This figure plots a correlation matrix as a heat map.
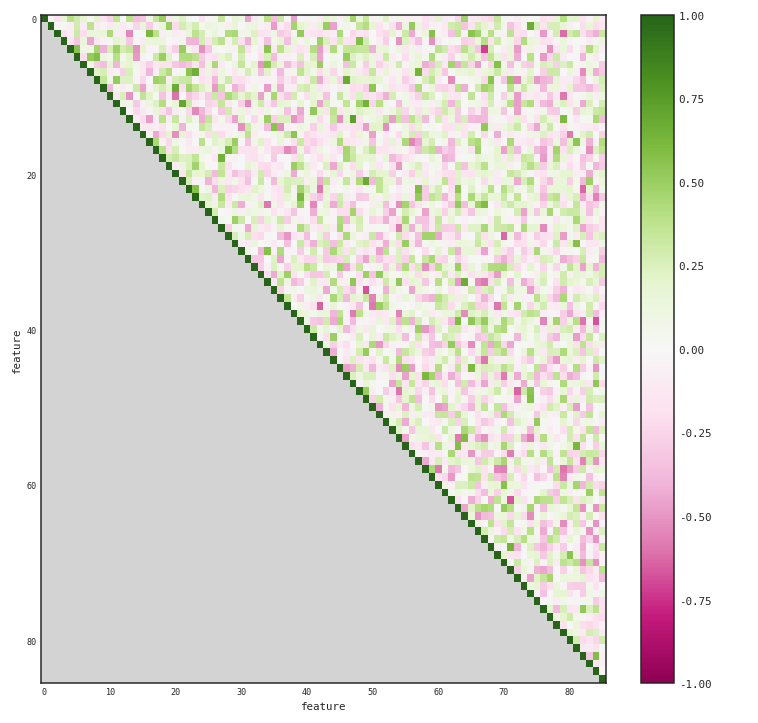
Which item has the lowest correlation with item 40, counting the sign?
58
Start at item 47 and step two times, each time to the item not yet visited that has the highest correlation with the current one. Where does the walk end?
79
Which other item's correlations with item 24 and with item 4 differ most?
67
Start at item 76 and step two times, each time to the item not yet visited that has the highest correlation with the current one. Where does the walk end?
84
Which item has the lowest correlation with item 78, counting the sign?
44
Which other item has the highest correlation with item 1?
74
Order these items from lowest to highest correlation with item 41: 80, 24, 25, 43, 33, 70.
24, 25, 33, 43, 70, 80
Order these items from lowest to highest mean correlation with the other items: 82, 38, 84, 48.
82, 84, 38, 48
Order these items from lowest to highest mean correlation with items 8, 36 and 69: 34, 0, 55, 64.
55, 64, 34, 0
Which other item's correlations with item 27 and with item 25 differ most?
73
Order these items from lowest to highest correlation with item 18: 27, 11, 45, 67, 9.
45, 67, 9, 11, 27
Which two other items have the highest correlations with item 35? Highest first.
14, 10
